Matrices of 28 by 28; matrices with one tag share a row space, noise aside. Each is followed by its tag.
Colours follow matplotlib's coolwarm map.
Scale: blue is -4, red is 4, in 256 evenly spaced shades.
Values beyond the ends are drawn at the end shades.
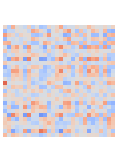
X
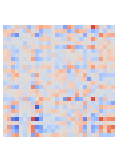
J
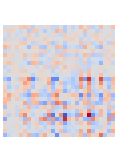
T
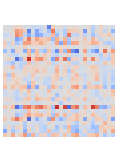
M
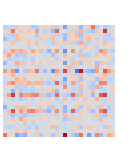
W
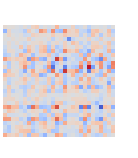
T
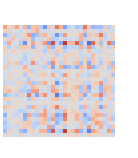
T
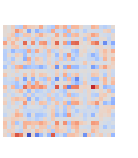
M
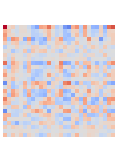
X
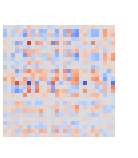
M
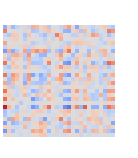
X
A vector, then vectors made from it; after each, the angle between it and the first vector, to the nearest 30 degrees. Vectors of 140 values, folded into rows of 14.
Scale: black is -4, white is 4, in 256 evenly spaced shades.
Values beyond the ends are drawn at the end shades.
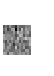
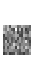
150 degrees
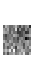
120 degrees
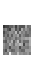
60 degrees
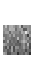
90 degrees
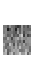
60 degrees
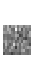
150 degrees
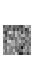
90 degrees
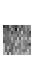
60 degrees
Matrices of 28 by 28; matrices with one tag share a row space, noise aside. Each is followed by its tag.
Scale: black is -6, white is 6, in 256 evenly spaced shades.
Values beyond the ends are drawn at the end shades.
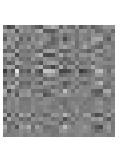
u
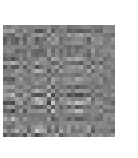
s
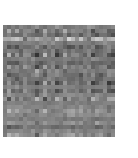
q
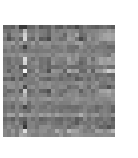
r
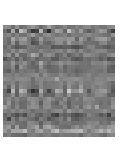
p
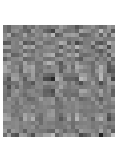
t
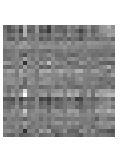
r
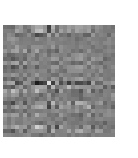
s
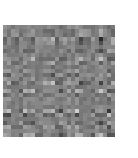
t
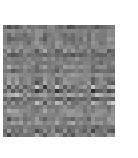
q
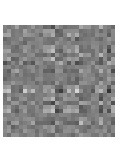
t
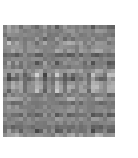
q
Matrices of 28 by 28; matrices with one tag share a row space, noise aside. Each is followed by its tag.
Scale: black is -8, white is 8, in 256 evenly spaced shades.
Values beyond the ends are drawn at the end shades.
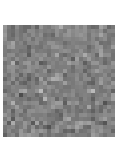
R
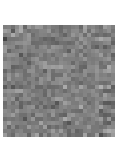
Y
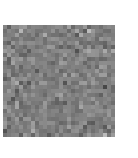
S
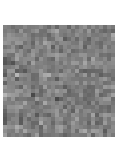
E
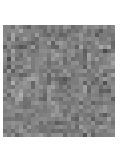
Y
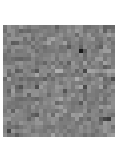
Y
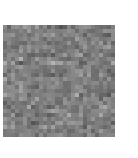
Y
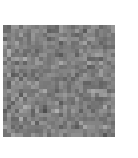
S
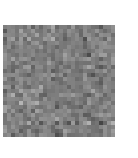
R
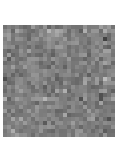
Y
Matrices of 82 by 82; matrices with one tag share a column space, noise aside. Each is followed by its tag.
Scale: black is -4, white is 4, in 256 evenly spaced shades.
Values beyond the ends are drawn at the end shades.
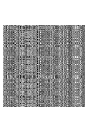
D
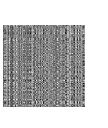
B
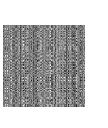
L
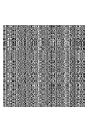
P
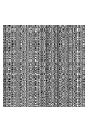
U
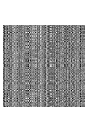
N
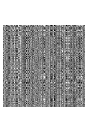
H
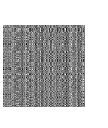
U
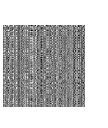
H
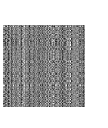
P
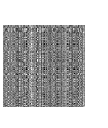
U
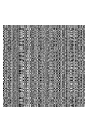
L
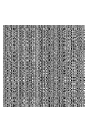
L
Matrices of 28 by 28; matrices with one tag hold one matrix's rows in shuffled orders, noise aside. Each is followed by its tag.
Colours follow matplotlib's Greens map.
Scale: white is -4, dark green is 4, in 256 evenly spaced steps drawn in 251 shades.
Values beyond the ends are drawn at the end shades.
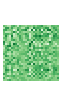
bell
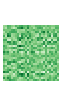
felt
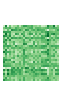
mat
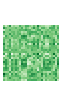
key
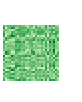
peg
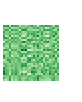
key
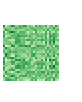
peg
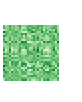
key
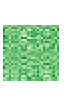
key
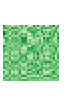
key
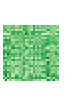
mat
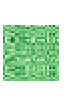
peg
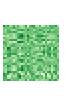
felt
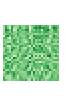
bell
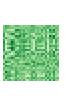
peg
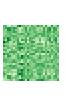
felt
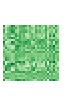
peg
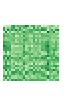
mat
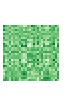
key
